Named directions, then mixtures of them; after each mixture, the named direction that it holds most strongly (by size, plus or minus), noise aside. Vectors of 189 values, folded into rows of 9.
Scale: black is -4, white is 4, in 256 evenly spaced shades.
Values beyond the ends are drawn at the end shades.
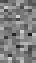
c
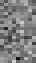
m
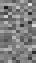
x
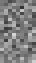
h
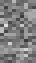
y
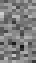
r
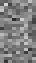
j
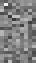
j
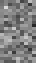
x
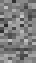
y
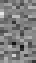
r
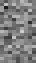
x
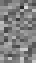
h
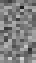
h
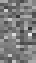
c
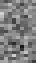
r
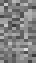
y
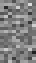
x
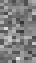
m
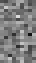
c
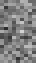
m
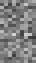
y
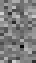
r
